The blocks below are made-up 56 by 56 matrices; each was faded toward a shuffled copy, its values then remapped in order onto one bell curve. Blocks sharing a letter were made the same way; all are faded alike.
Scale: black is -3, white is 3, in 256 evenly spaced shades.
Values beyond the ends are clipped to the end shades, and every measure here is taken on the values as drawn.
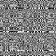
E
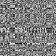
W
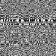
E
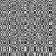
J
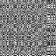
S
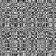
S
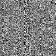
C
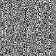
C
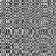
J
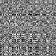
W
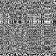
W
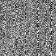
C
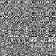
W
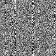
C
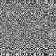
E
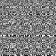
E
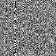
C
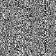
C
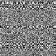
E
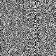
C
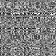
E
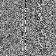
C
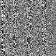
C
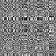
S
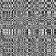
J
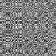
S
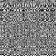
E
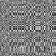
J
